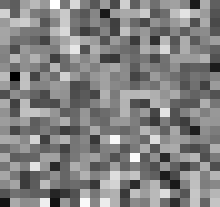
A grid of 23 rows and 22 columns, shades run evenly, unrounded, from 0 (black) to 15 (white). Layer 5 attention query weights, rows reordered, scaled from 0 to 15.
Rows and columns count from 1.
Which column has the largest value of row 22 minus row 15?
20
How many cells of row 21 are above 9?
6
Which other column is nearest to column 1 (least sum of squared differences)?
13
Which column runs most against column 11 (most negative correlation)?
1
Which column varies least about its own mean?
21
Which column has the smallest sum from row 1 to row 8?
22
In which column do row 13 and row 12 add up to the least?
2
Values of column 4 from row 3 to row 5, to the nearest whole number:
10 7 6
